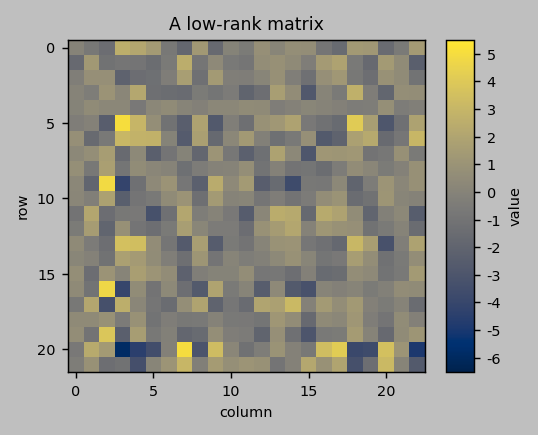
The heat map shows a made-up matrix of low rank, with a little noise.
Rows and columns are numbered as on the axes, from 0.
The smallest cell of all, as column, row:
3, 20
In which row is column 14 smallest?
9
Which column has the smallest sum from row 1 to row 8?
15
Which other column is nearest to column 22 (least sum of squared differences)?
19
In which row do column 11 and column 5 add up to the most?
6
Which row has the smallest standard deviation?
4
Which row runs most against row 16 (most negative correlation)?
17
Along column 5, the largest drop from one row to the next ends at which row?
7
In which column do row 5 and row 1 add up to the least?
2
